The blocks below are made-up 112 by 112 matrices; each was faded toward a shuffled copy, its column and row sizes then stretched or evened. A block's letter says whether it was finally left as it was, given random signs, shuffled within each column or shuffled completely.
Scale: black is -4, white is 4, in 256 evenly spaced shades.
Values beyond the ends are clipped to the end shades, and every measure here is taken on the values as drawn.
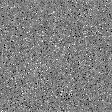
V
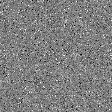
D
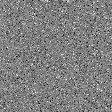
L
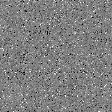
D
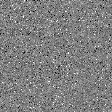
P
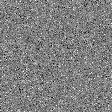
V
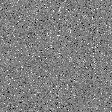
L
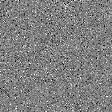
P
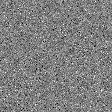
L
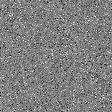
V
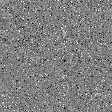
P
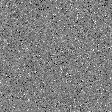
V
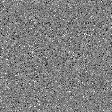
P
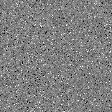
L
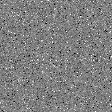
D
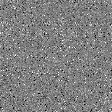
P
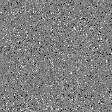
D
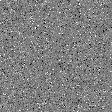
L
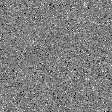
D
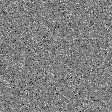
V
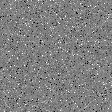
V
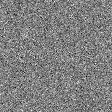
V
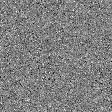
V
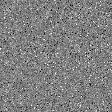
D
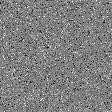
V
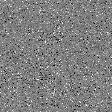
P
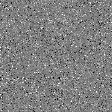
D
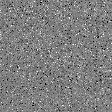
D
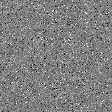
P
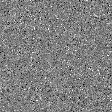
D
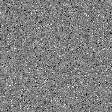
D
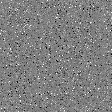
L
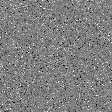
V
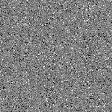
P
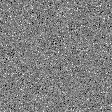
V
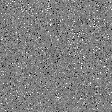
P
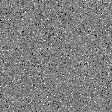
P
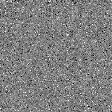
P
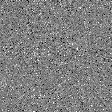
P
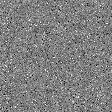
L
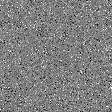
L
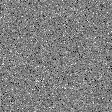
V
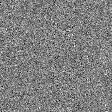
L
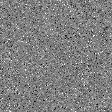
L
